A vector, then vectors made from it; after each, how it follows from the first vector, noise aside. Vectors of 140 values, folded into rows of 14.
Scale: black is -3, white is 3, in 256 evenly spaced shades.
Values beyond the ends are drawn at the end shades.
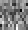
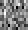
wrapped around.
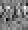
reversed, partly zeroed.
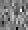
negated, partly zeroed.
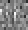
wrapped around, partly zeroed.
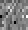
wrapped around, negated, partly zeroed.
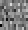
reversed, partly zeroed.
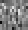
wrapped around, partly zeroed.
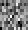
wrapped around, negated.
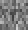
shrunk.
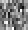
wrapped around, negated.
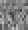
shrunk.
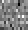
wrapped around, negated, partly zeroed.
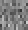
shrunk.
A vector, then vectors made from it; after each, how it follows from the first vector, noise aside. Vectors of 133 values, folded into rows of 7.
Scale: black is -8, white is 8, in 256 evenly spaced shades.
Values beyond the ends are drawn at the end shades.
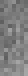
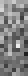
reversed, scaled up.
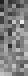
reversed, negated, scaled up.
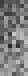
reversed, negated, scaled up.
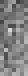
scaled up.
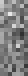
reversed, scaled up.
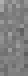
reversed, partly zeroed.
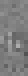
reversed, partly zeroed.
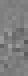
reversed, partly zeroed.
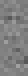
wrapped around, negated, partly zeroed.
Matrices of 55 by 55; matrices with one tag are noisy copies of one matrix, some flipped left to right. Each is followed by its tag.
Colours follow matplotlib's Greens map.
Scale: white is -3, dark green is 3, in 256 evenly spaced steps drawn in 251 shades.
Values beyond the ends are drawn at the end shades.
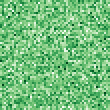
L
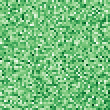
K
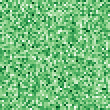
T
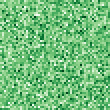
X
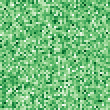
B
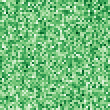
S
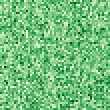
X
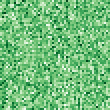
B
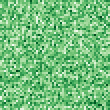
L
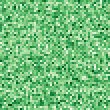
L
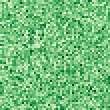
X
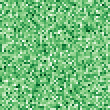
T
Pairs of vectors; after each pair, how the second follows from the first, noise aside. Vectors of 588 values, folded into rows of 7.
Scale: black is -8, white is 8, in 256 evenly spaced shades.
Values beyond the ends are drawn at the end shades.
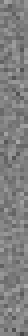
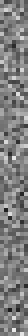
negated, scaled up.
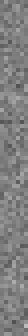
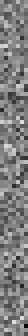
negated, scaled up.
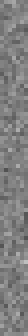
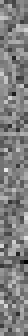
negated, scaled up.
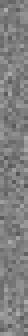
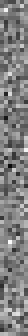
scaled up.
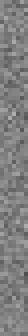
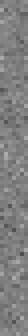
wrapped around, negated, partly zeroed.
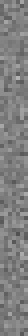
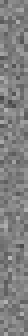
reversed.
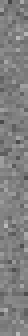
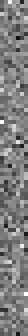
negated, scaled up.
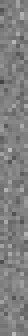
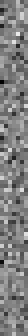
scaled up.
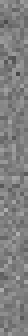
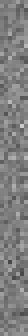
reversed.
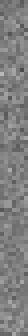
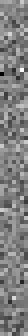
negated, scaled up.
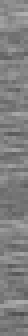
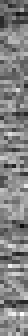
negated, scaled up.
